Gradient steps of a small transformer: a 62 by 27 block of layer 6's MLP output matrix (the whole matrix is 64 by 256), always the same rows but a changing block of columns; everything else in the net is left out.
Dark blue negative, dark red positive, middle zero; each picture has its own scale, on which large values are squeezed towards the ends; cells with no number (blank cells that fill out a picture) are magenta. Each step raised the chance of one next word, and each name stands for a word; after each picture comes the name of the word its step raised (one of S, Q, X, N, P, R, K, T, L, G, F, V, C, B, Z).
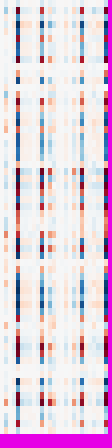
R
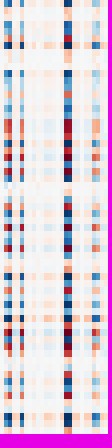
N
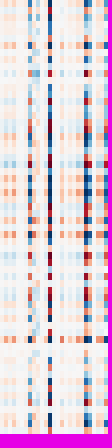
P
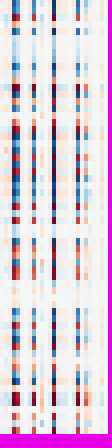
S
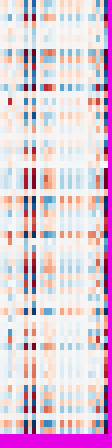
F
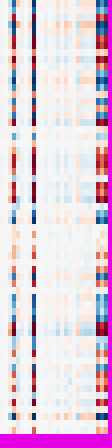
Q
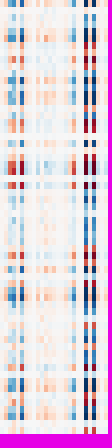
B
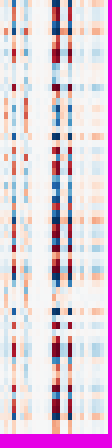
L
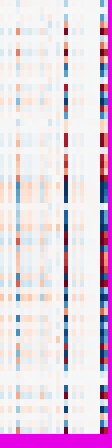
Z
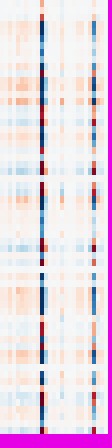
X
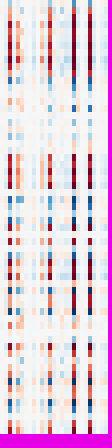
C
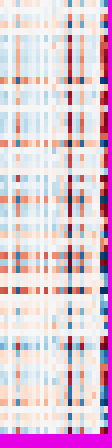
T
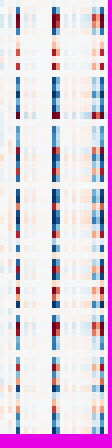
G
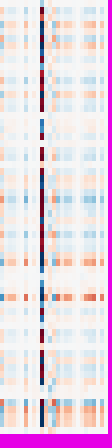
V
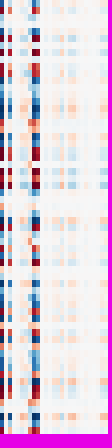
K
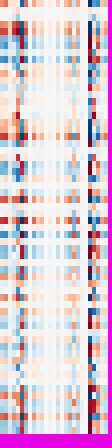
L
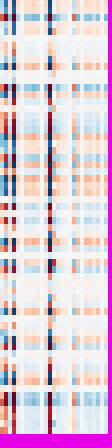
S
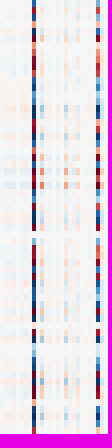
K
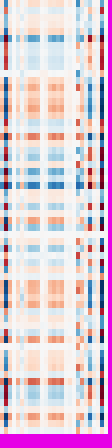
K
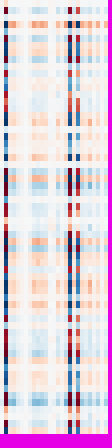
R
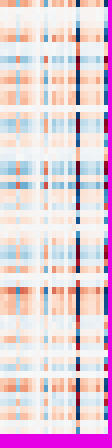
B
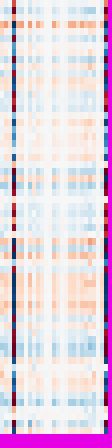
R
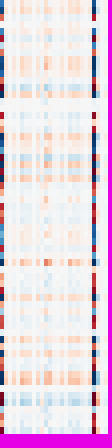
S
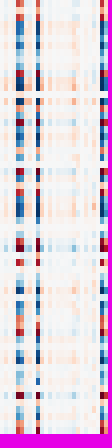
X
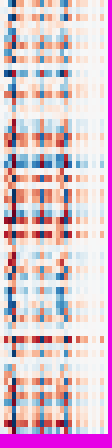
P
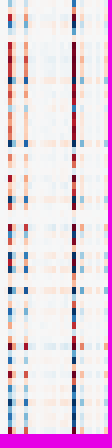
T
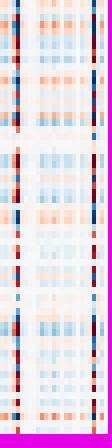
Q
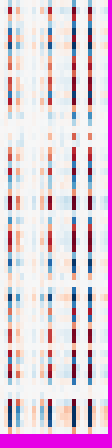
V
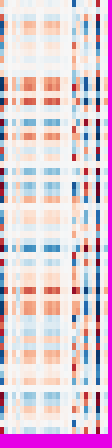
X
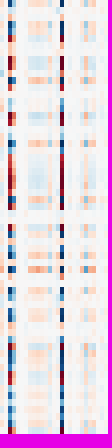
T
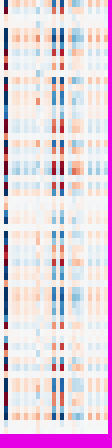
B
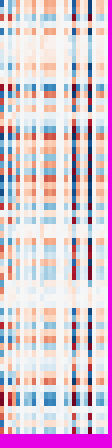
S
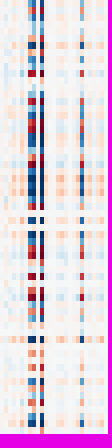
P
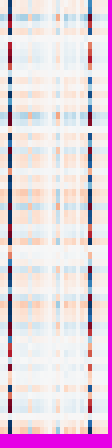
G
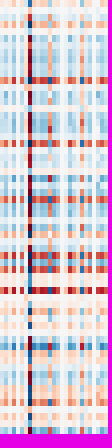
T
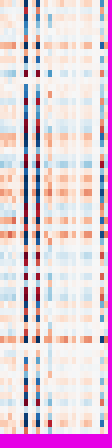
P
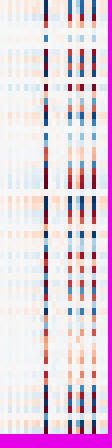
F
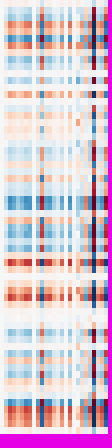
V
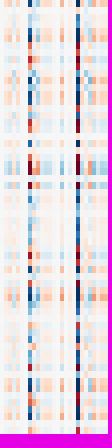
B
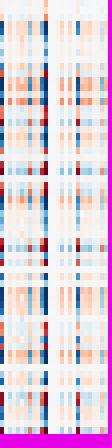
X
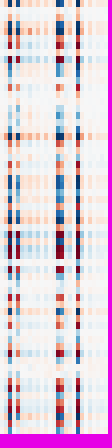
L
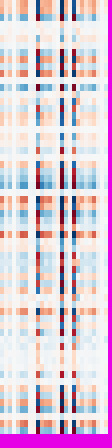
F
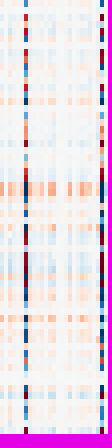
Z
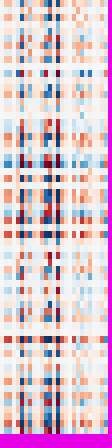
P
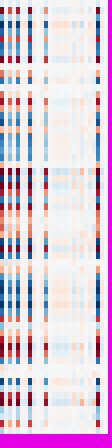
R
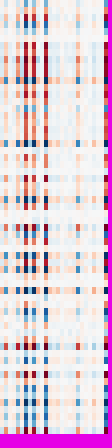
T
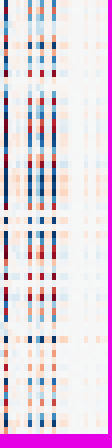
P
